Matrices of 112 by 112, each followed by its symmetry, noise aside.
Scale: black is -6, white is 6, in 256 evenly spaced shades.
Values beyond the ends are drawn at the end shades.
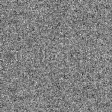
mirrored top to bottom.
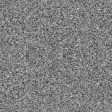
mirrored top to bottom.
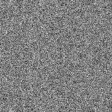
mirrored top to bottom.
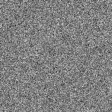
symmetric.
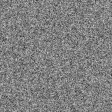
symmetric across the other diagonal.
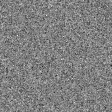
symmetric across the other diagonal.
